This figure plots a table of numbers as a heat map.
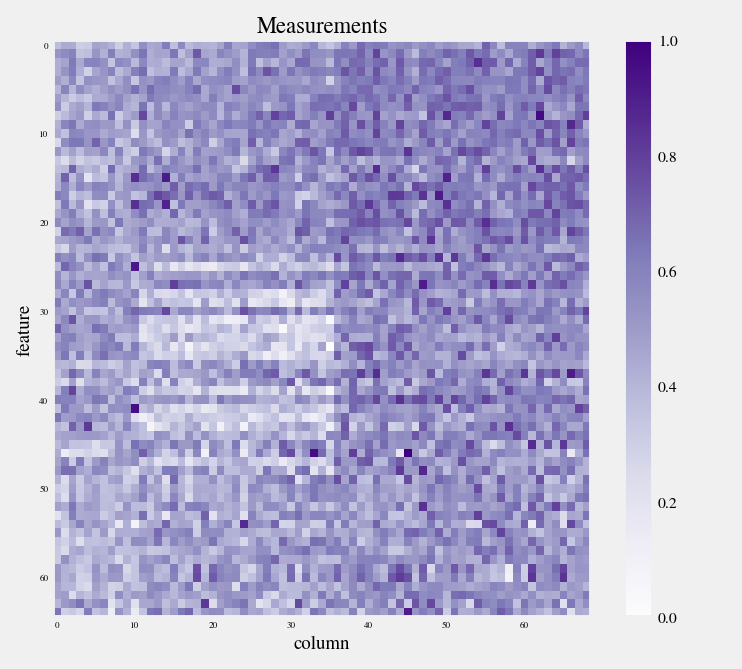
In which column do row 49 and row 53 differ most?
31
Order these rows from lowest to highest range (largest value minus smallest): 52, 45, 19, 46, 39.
19, 52, 45, 39, 46
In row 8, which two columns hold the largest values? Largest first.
62, 50
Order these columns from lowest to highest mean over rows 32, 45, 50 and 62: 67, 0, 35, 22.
35, 22, 0, 67
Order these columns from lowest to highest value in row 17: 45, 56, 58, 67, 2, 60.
2, 56, 58, 60, 67, 45
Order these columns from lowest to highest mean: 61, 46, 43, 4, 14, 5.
4, 14, 5, 46, 43, 61
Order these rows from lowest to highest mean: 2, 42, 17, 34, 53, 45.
42, 34, 53, 45, 2, 17
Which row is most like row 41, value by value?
25
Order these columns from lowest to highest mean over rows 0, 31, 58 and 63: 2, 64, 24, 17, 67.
17, 24, 67, 2, 64
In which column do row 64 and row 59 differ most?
58
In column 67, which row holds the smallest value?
38
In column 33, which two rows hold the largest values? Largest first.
46, 12
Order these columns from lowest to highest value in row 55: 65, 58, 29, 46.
29, 65, 58, 46
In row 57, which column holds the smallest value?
1
